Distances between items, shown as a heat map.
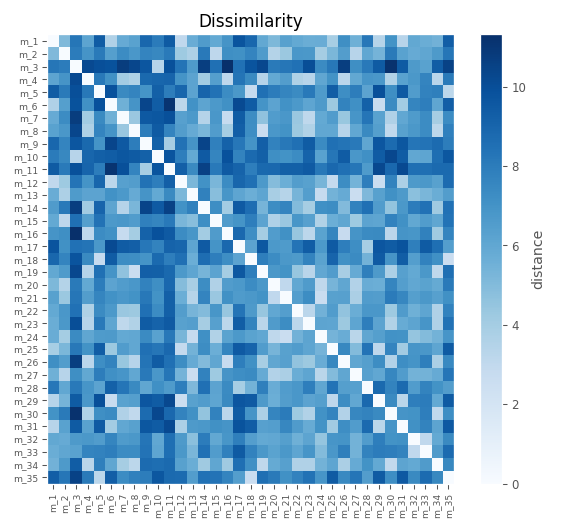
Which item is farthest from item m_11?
m_6
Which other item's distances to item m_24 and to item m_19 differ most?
m_21
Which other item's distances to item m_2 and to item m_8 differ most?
m_30
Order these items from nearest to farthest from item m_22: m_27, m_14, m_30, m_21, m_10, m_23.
m_23, m_30, m_14, m_27, m_21, m_10
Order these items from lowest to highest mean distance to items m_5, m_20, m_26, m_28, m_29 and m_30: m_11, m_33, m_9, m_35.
m_35, m_33, m_9, m_11
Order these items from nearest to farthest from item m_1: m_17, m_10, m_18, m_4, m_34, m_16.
m_34, m_4, m_16, m_10, m_18, m_17
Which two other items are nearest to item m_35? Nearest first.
m_18, m_5
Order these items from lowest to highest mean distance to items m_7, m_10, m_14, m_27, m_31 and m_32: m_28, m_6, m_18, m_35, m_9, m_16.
m_16, m_6, m_28, m_18, m_35, m_9
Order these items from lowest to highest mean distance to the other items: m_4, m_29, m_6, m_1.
m_4, m_1, m_29, m_6
